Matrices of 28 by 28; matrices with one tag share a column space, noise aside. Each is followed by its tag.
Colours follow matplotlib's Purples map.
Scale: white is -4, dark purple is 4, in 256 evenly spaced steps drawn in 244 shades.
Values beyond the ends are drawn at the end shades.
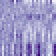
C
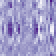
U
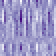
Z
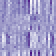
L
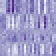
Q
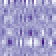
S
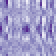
U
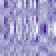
U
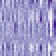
Z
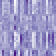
L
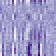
C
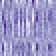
Z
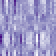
L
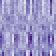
L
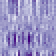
L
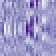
U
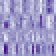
Q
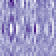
U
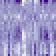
C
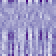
C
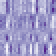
Q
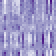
L
